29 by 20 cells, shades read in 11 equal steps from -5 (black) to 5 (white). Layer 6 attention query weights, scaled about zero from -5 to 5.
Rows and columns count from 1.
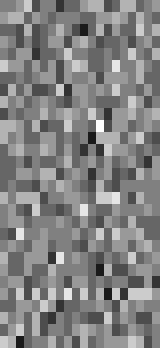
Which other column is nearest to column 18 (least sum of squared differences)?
7
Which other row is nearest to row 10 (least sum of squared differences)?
21
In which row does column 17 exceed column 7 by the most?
22
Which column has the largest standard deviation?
13
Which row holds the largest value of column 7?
25
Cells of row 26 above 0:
7
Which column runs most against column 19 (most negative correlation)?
14
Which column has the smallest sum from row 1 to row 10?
5
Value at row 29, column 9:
1
